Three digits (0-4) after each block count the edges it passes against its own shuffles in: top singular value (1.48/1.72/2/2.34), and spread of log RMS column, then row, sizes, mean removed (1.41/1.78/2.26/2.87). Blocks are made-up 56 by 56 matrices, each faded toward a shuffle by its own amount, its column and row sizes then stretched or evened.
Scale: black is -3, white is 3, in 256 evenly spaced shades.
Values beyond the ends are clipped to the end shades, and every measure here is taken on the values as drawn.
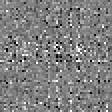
1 3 3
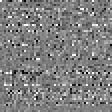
2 1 4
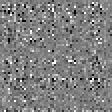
1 3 3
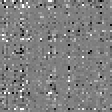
1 3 3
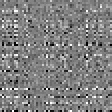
4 3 4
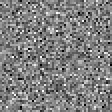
1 1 1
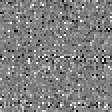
1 0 3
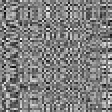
4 4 0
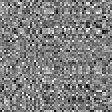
4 0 3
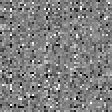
1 3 2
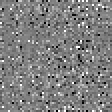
1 3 3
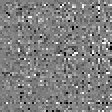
1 3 3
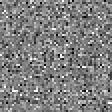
2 0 2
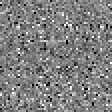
1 1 2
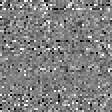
0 0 3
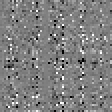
1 4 3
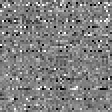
0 0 4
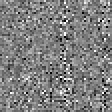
0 3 2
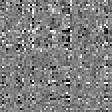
3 3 3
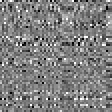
4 0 4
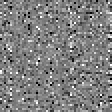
2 3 0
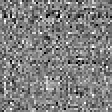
2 2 2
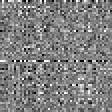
3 1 4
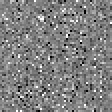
0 2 0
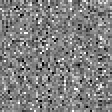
2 1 0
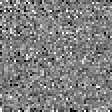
1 1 2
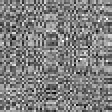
4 1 1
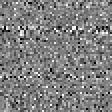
2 0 3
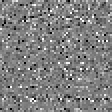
1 0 3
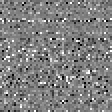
1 0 4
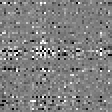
3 3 4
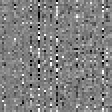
3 4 0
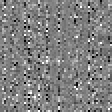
0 4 0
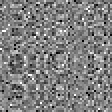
4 1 0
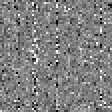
1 3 0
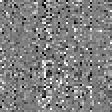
3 3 1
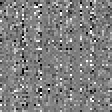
0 4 2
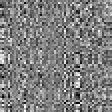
4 4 0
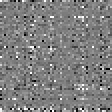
0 3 4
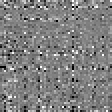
3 2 4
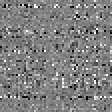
0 2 4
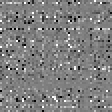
1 3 4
